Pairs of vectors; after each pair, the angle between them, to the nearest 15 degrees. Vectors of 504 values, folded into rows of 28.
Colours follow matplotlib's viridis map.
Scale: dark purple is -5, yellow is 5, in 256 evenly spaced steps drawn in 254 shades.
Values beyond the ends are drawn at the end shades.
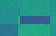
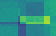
135 degrees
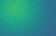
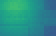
15 degrees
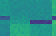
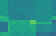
105 degrees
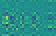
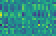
105 degrees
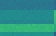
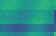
150 degrees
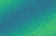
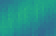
165 degrees
